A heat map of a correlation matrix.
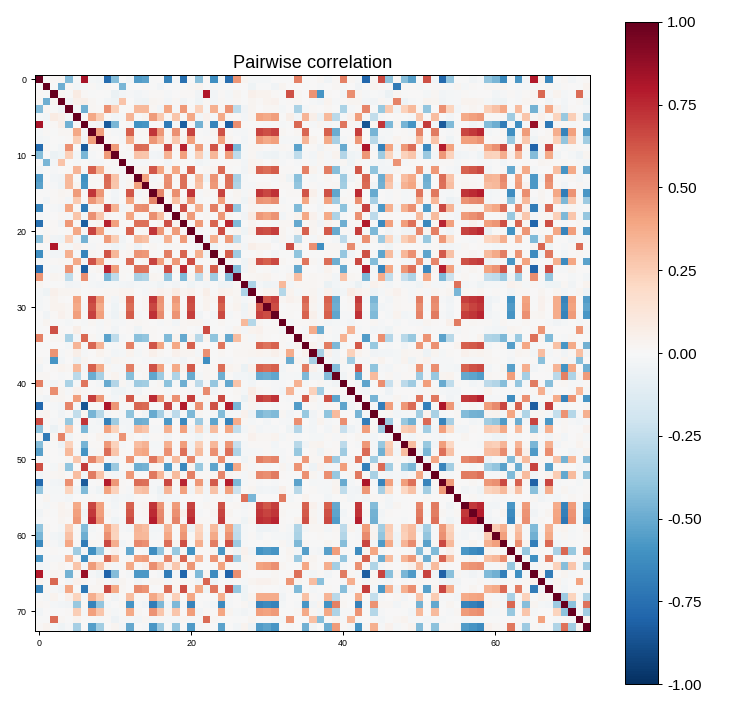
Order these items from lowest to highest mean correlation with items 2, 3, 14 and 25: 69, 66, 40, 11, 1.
40, 1, 69, 11, 66
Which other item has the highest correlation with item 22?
2
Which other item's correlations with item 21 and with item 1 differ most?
47
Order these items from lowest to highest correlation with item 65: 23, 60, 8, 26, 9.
9, 23, 60, 8, 26
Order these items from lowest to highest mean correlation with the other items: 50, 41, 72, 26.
72, 26, 41, 50
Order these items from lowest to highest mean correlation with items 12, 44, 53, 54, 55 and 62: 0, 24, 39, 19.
0, 24, 39, 19
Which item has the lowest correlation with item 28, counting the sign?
55
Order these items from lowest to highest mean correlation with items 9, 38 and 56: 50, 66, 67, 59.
66, 59, 67, 50
